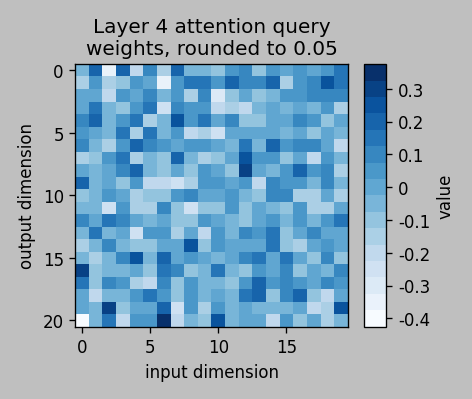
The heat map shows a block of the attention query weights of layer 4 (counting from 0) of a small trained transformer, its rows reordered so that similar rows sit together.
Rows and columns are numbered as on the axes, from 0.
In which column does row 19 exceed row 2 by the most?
2
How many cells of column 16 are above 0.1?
2
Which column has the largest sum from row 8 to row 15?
14
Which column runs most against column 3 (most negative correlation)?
10
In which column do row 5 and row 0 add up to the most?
3
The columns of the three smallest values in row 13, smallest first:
4, 9, 7
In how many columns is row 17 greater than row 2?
9
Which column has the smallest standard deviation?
11
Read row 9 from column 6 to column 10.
-0.2 -0.25 -0.15 0.05 0.05
